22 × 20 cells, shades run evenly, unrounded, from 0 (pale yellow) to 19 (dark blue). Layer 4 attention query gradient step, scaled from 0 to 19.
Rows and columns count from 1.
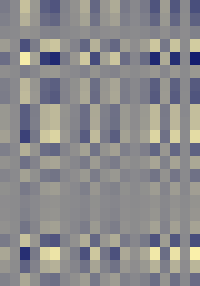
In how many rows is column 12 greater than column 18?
12
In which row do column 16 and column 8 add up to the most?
5
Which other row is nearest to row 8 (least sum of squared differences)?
7
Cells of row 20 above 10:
7
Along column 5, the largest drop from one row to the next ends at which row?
20
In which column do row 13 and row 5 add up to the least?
3
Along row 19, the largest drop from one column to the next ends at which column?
17
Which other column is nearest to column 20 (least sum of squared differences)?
16
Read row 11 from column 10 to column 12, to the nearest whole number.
5 11 13
